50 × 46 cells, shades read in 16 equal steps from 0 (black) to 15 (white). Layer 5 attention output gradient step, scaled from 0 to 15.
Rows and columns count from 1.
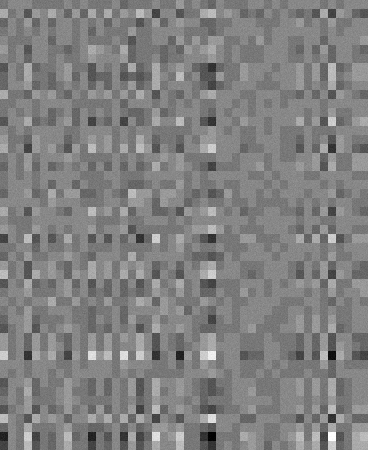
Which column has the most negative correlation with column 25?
17
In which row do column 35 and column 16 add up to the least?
49
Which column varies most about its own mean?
27
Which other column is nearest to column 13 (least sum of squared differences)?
24
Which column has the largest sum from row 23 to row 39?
7
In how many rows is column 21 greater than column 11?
19
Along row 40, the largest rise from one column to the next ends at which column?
43
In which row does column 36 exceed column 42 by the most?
40
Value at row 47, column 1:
11
